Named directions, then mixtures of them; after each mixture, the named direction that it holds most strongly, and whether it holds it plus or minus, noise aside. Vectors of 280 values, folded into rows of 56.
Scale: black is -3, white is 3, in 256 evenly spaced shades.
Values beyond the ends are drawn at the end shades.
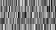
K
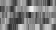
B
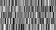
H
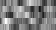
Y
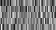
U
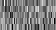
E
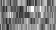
Y, minus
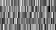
K, plus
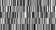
K, minus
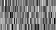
E, plus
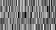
K, plus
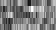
Y, minus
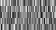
U, minus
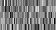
E, plus
